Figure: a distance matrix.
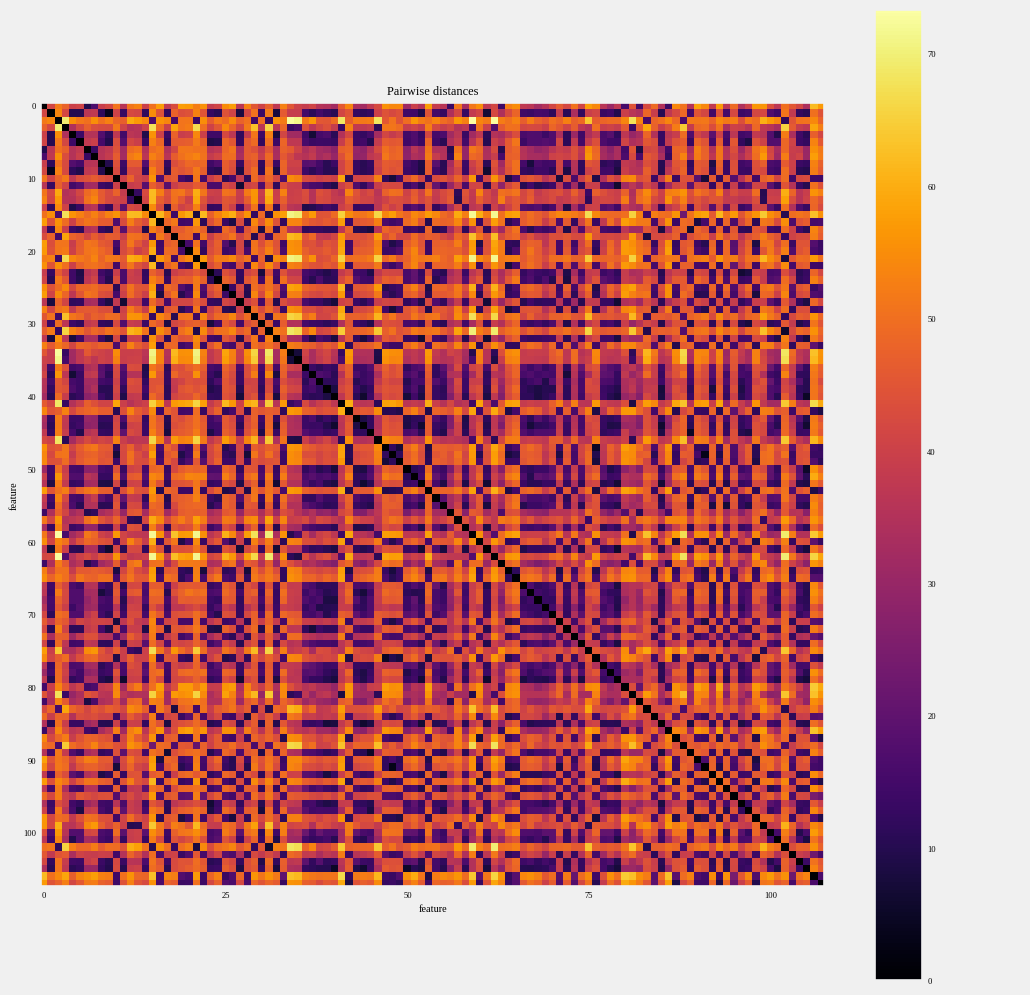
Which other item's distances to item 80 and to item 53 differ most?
106
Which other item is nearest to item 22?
64
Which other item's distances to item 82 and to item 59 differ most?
6
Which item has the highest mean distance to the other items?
15
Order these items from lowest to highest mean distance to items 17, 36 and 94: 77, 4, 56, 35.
4, 77, 56, 35
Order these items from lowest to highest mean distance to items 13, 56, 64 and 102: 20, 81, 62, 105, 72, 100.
20, 105, 72, 100, 81, 62
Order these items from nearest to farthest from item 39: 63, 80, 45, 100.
45, 100, 63, 80
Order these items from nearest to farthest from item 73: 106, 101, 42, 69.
42, 106, 69, 101
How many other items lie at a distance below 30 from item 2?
8
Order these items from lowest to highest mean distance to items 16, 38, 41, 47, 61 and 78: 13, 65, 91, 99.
91, 65, 13, 99
